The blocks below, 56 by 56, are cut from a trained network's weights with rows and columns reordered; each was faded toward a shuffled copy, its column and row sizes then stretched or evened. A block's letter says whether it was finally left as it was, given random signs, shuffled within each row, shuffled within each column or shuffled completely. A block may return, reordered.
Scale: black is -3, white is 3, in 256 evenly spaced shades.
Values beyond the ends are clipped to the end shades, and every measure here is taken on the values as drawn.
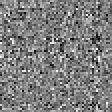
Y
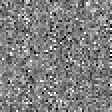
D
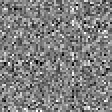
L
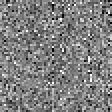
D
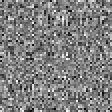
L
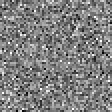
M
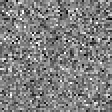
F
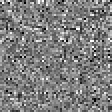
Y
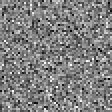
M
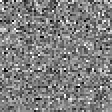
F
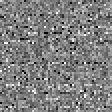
F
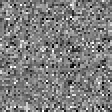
Y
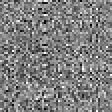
L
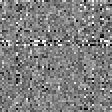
Y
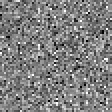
D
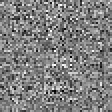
Y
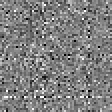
Y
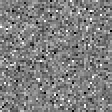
M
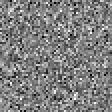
D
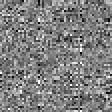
L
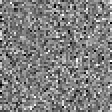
D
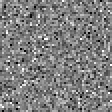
M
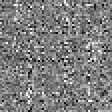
Y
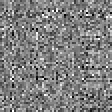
L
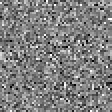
F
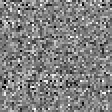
Y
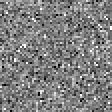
M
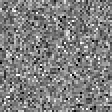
M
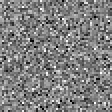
M
